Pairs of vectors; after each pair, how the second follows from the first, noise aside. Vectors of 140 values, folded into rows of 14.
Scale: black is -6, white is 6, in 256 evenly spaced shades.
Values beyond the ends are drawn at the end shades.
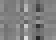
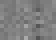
shrunk.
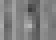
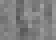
reversed, shrunk.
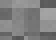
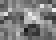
wrapped around, negated, scaled up.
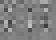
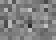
negated.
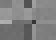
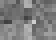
negated.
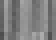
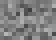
shuffled.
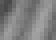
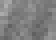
negated, shrunk.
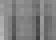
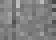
reversed, negated, partly zeroed.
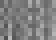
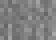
shrunk.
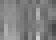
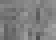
negated, shrunk.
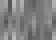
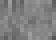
negated, shrunk.
